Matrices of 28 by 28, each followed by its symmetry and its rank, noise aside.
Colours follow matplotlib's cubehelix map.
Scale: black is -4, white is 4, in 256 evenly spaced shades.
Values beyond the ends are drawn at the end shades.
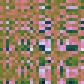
no symmetry, rank two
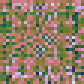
antisymmetric, rank four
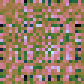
symmetric, rank three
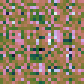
antisymmetric, rank four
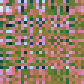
no symmetry, rank two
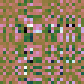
antisymmetric, rank two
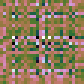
no symmetry, rank two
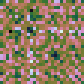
symmetric, rank four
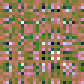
symmetric, rank two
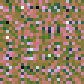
antisymmetric, rank four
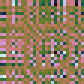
antisymmetric, rank two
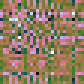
no symmetry, rank four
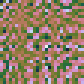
symmetric, rank three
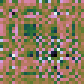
symmetric, rank four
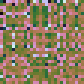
no symmetry, rank three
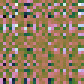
antisymmetric, rank two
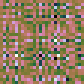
antisymmetric, rank two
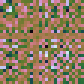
symmetric, rank three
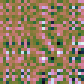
antisymmetric, rank two
